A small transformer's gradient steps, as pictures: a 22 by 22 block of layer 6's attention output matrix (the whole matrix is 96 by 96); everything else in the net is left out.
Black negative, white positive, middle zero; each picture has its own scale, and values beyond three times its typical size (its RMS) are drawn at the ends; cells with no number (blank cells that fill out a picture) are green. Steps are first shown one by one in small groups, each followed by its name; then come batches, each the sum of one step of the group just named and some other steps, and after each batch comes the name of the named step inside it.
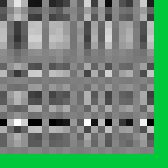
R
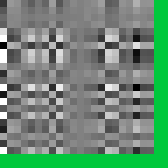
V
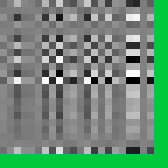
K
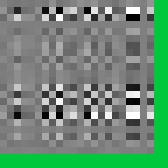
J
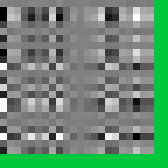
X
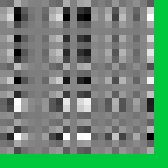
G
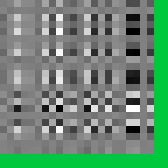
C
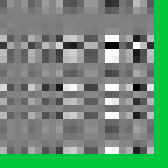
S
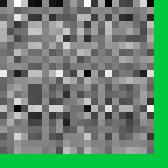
R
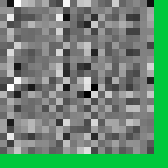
C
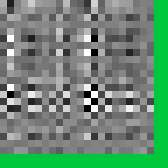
C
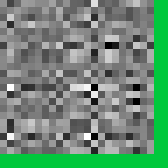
S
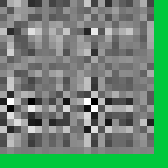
R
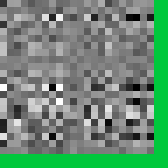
J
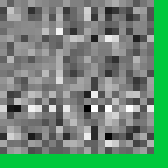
C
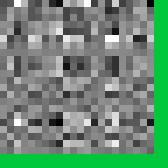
R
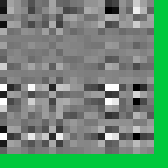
X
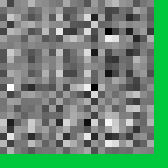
C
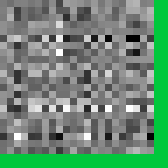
G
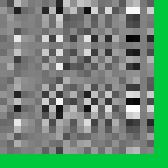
J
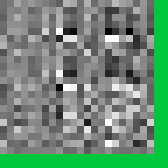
C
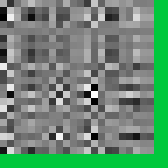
X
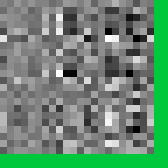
C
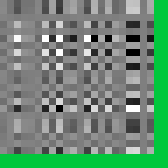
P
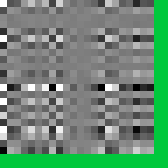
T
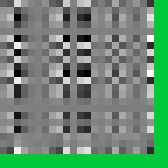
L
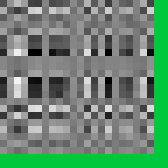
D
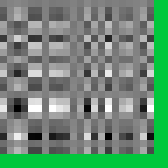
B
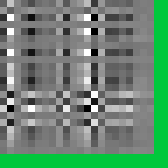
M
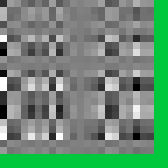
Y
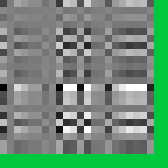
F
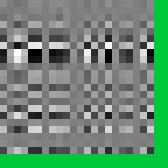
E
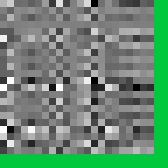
T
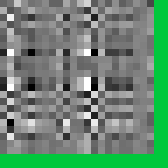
M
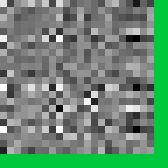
T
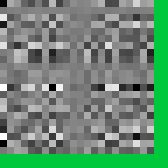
E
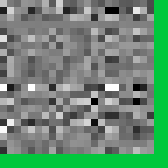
T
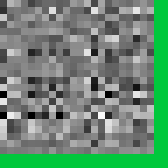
D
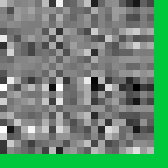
T
